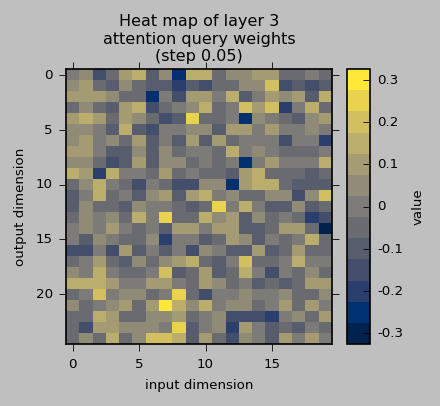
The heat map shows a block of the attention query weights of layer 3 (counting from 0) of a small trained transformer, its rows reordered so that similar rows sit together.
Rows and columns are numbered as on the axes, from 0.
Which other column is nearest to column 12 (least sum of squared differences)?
9
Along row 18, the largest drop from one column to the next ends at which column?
8
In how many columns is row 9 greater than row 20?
8
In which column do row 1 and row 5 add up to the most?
15
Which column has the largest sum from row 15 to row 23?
2
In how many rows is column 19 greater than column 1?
9
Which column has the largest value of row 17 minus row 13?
13
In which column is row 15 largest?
18
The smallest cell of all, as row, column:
14, 19
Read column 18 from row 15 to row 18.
0.15 -0.05 0 0.05
